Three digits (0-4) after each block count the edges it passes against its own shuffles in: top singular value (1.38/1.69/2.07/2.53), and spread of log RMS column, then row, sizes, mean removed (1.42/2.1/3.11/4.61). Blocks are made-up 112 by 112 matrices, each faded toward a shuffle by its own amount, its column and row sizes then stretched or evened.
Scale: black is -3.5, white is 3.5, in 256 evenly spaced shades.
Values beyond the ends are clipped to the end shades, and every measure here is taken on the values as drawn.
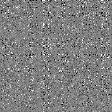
3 2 2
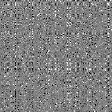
4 2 1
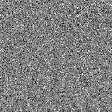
2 1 0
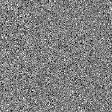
1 2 0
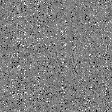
1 2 1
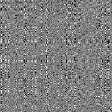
4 3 1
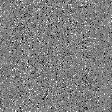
0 2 0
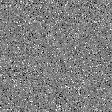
2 0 0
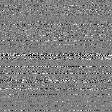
1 0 4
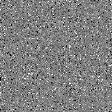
1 2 1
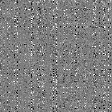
0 3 2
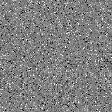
2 1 0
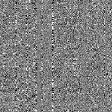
3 3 1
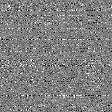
3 1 3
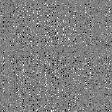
0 3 2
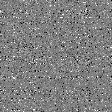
0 1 2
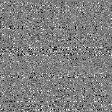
1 2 3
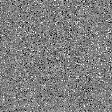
1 1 1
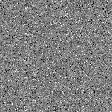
2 0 0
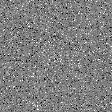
0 1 1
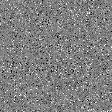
1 1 1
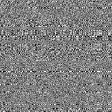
4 0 3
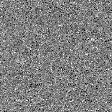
0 1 1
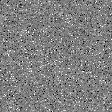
2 0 1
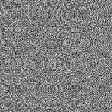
4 0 0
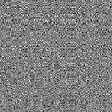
4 0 2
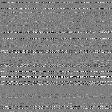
4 0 4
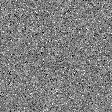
0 0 0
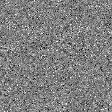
0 0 1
